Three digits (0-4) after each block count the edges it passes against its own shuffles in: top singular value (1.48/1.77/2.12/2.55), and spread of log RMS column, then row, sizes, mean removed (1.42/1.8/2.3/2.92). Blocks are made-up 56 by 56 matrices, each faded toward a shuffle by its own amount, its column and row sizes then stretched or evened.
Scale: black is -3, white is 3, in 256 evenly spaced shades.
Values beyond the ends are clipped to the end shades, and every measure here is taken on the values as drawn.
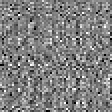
3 1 2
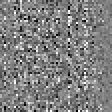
0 4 2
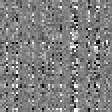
3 4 2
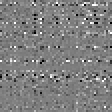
0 2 4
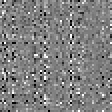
3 4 2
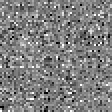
1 1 3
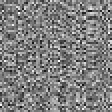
3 2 1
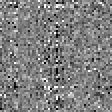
2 3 1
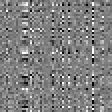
4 4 3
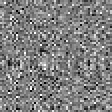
3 2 0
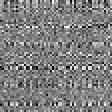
4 1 4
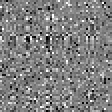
3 2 1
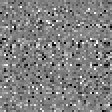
2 0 3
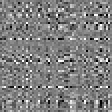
4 3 4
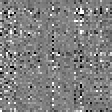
1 4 3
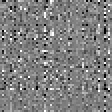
1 4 3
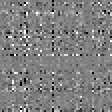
2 3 4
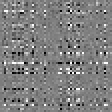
4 4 4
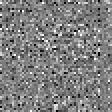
0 3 3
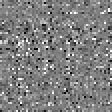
1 1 2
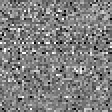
0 0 3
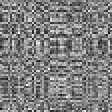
4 2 3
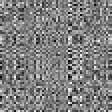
4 4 2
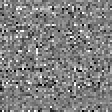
0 1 3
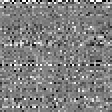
3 0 4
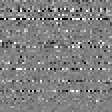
3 0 4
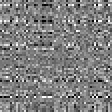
4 2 4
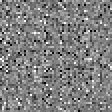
1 2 1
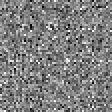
2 2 1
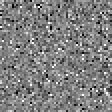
0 0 0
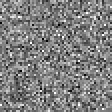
2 0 0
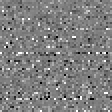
1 0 3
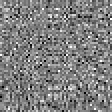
3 0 1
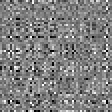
3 3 4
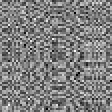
4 0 0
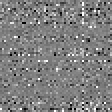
1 1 4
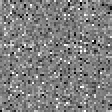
0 2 1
